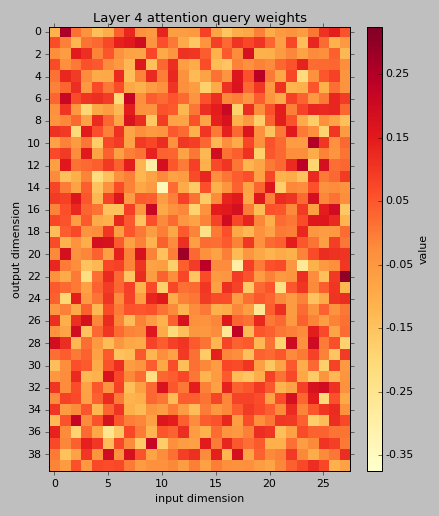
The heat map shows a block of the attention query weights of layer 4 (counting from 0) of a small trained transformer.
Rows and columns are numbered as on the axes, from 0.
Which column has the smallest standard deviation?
20
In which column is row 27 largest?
17
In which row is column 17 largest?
27
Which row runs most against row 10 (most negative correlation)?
6
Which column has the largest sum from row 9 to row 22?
16
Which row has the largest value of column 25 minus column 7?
32
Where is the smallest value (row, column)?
14, 10
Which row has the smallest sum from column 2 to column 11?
13
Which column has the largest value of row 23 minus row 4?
23
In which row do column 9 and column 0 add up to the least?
12
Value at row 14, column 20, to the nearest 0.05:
0.15
